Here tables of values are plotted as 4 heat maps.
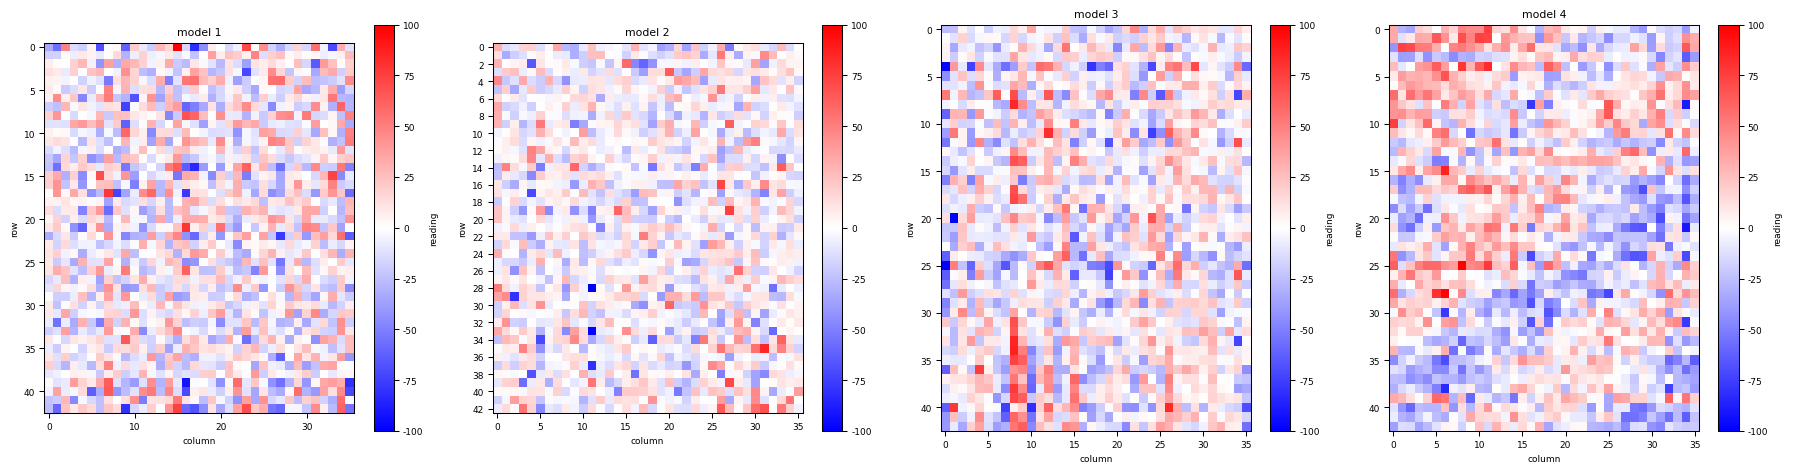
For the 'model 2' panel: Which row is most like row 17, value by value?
38
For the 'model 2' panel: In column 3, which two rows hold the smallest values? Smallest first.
39, 19
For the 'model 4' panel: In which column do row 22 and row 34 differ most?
7
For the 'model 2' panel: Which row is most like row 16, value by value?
1
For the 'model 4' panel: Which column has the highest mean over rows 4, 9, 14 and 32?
31
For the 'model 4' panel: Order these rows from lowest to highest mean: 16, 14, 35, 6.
35, 16, 14, 6
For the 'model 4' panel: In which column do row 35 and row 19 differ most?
6
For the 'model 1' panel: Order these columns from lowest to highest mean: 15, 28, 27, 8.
27, 8, 28, 15
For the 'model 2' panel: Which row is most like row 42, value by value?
35
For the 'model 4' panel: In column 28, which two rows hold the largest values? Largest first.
13, 2
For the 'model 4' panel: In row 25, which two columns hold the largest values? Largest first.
8, 11
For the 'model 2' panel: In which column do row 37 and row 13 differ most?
11
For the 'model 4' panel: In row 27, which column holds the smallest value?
16
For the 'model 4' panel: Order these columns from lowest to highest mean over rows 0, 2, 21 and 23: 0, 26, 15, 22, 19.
26, 22, 0, 19, 15
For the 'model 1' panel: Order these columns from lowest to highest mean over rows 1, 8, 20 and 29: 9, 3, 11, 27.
3, 11, 9, 27
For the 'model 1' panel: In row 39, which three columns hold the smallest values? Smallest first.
16, 35, 27
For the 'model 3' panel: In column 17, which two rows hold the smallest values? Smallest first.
4, 25
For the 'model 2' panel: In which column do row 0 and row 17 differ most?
4
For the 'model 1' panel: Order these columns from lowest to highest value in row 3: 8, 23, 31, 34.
23, 31, 34, 8
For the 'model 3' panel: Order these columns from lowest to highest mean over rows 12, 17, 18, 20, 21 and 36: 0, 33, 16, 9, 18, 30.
0, 18, 16, 33, 30, 9
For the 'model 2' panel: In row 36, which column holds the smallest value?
27
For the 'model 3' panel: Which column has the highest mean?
8
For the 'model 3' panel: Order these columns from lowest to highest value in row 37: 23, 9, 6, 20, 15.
6, 20, 9, 23, 15
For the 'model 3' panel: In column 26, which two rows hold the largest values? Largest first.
40, 11
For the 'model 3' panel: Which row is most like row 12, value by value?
26
